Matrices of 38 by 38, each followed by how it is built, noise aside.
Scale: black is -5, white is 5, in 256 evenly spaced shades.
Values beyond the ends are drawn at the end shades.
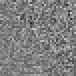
upper triangular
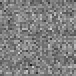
blocks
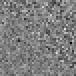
upper triangular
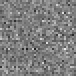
uneven rows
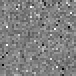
sparse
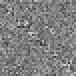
banded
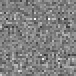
uneven rows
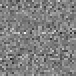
uneven rows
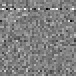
uneven rows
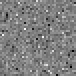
sparse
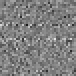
uneven rows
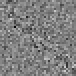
banded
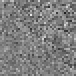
upper triangular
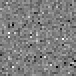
sparse
